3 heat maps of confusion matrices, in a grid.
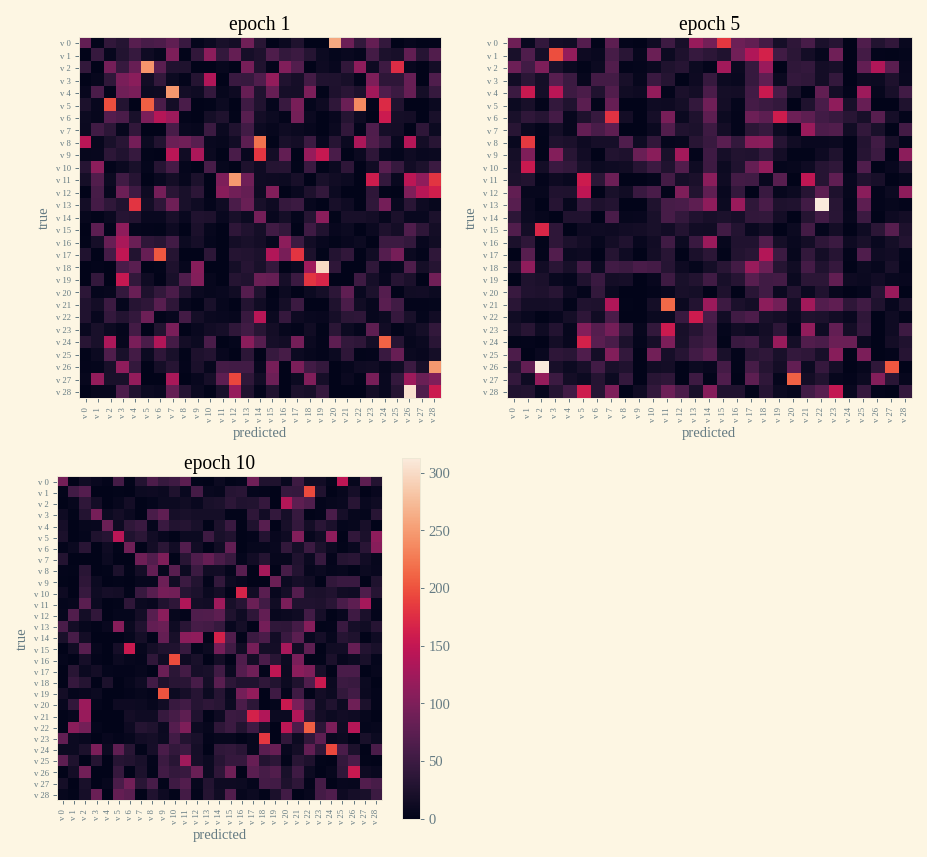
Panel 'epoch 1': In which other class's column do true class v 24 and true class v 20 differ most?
v 2
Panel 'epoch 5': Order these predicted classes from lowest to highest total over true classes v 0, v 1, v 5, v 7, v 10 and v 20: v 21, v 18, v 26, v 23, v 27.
v 26, v 27, v 21, v 23, v 18
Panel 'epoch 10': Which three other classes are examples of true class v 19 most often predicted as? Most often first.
v 9, v 17, v 16
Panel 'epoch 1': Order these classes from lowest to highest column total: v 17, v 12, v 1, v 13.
v 1, v 17, v 12, v 13
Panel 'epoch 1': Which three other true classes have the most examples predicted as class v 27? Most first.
v 12, v 11, v 28
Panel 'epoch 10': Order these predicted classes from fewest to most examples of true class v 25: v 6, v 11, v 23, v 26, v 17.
v 23, v 6, v 26, v 17, v 11
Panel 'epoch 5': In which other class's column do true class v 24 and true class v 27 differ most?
v 20
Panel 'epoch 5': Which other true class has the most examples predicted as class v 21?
v 11
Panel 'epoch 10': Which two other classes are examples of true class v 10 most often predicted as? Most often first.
v 16, v 9
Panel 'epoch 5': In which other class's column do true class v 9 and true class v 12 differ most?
v 5
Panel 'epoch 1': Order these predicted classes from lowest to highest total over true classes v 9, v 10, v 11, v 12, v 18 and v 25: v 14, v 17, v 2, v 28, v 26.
v 17, v 2, v 14, v 26, v 28
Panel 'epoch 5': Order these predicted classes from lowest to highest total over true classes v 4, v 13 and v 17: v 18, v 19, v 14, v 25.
v 19, v 14, v 25, v 18
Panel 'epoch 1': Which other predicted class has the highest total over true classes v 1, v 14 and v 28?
v 26
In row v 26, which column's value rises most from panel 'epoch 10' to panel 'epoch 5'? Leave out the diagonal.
v 2
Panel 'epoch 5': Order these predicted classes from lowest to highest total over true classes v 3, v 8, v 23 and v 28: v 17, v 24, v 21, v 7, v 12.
v 24, v 12, v 17, v 21, v 7
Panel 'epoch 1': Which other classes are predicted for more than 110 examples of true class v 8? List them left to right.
v 0, v 14, v 22, v 26
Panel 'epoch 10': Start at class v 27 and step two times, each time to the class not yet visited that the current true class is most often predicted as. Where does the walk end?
v 28
